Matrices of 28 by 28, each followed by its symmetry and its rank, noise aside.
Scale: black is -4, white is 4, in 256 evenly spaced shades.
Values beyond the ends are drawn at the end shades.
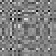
symmetric, rank two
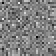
symmetric, rank four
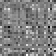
no symmetry, rank two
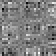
antisymmetric, rank two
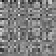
antisymmetric, rank two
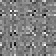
symmetric, rank two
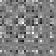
symmetric, rank two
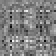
antisymmetric, rank two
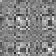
symmetric, rank two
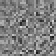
symmetric, rank four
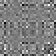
symmetric, rank two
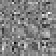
antisymmetric, rank four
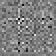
symmetric, rank four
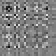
symmetric, rank two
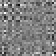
no symmetry, rank three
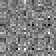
antisymmetric, rank four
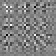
symmetric, rank two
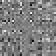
antisymmetric, rank four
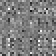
no symmetry, rank four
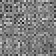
symmetric, rank four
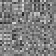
antisymmetric, rank four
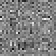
no symmetry, rank four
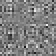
antisymmetric, rank four
